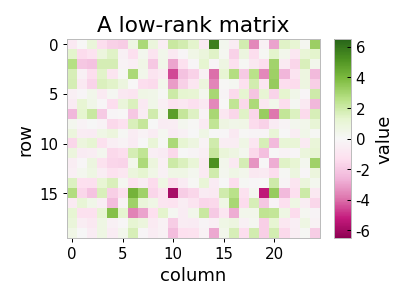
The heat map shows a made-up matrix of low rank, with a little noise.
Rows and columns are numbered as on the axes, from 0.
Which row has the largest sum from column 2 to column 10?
7
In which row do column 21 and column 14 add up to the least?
3
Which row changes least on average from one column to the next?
9
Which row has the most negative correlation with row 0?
4
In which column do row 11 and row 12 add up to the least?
18
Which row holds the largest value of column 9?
17
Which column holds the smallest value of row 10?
20
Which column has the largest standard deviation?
14
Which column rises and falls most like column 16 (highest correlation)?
6
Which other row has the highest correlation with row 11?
8
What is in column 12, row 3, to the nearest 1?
-2
